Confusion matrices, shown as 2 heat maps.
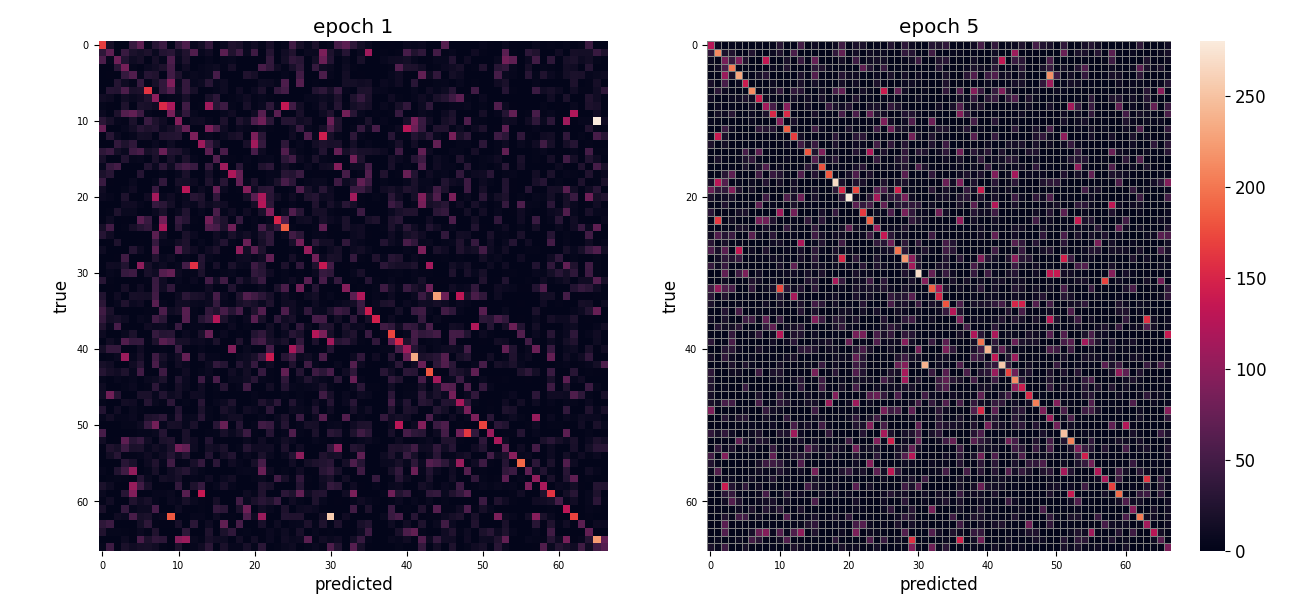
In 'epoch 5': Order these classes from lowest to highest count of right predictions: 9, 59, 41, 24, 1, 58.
24, 41, 9, 58, 59, 1
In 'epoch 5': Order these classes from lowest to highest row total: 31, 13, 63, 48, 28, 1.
13, 63, 31, 1, 48, 28
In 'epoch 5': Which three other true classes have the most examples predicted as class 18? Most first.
31, 46, 6
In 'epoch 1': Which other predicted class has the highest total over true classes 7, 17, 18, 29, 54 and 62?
30
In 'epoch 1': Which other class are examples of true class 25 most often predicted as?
7
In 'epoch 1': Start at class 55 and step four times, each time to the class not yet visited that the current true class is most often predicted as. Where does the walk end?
22
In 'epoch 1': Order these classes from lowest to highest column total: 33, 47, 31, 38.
31, 47, 38, 33
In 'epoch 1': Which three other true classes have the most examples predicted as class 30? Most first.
62, 39, 10
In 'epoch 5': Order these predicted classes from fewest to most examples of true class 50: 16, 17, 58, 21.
17, 21, 16, 58
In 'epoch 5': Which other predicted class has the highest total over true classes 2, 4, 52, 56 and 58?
49
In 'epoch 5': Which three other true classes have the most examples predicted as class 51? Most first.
28, 56, 12
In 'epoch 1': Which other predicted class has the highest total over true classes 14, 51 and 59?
48
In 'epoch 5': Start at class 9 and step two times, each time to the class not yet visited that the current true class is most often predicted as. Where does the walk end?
26
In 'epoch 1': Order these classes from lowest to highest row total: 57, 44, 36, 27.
57, 44, 27, 36
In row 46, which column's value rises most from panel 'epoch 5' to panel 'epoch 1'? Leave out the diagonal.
1
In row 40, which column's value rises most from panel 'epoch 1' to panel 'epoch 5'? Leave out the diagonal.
34
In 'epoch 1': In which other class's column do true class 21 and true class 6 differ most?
42
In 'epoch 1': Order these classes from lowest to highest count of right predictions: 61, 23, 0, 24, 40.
40, 61, 23, 0, 24
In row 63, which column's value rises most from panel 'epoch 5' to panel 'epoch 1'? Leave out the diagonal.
16
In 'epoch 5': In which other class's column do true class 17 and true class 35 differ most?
44
